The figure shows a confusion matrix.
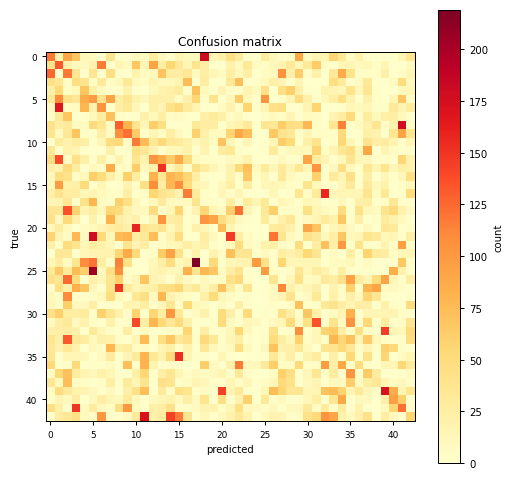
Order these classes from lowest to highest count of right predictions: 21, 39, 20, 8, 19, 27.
20, 19, 27, 8, 21, 39
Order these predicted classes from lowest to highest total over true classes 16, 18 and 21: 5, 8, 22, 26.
8, 22, 26, 5
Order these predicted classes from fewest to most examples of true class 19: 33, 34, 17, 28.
17, 33, 28, 34
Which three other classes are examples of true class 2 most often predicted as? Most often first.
0, 27, 34
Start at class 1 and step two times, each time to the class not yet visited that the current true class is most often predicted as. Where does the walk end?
4
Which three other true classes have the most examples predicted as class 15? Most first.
35, 42, 12
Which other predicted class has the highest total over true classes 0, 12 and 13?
18
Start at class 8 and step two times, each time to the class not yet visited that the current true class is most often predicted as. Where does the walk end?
3
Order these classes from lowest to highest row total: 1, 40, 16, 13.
40, 16, 1, 13
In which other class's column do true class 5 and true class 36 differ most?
1
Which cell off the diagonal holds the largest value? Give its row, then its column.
24, 17
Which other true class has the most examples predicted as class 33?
42
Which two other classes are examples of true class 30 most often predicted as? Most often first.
14, 35
